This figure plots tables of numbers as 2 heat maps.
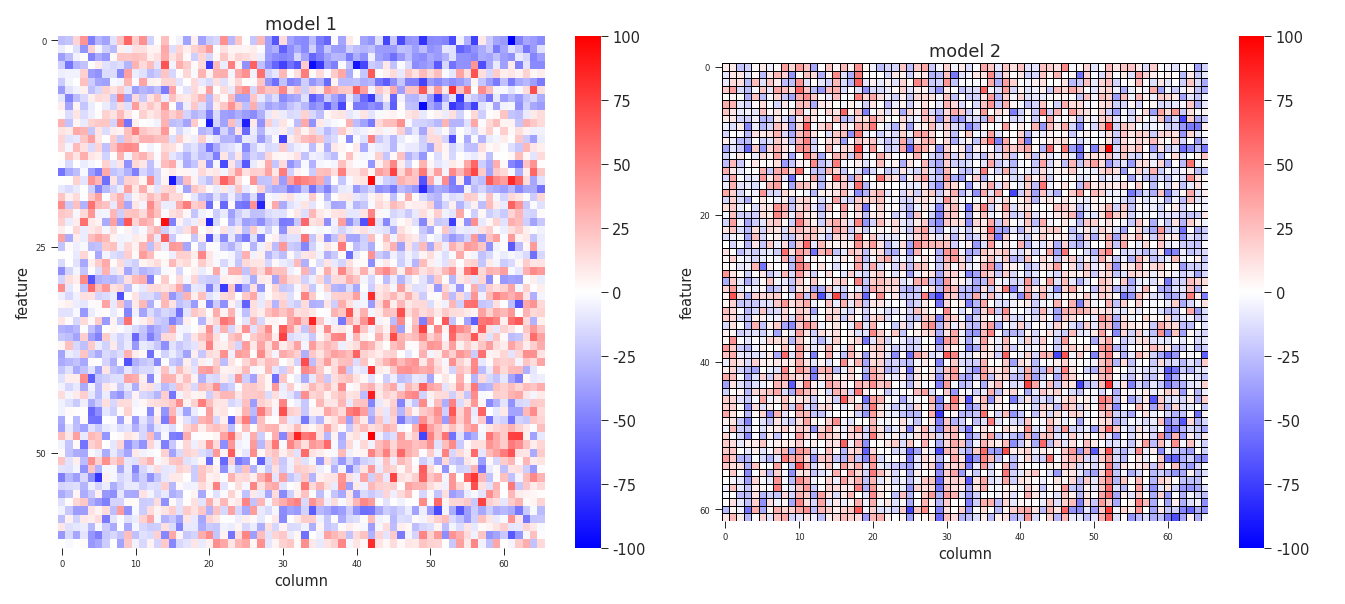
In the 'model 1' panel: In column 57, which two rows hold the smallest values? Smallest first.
3, 52
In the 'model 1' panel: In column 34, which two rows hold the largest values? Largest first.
34, 48
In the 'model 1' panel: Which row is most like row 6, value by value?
35
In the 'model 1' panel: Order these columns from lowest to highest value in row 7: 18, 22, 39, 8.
39, 22, 18, 8
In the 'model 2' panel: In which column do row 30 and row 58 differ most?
13
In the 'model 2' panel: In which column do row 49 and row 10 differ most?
41
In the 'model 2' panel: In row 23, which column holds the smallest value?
37
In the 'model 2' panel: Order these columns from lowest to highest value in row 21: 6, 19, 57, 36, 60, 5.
19, 60, 5, 57, 6, 36
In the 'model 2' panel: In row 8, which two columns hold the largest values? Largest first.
52, 11
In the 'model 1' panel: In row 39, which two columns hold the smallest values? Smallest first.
9, 13
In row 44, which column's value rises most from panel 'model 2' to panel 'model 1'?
53
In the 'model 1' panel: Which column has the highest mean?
56
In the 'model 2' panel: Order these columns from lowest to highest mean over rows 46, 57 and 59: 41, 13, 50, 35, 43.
50, 43, 41, 13, 35
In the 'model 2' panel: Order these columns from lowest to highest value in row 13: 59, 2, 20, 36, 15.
2, 20, 59, 36, 15
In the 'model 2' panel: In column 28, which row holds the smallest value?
31
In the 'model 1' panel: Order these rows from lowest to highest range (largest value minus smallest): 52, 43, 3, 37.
37, 52, 43, 3
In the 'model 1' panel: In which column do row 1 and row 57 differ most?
20
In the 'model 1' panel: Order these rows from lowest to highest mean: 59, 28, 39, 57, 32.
57, 59, 32, 39, 28
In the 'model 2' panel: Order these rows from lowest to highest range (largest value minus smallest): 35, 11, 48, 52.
35, 48, 52, 11
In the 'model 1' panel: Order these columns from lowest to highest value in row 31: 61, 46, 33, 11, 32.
11, 32, 46, 61, 33
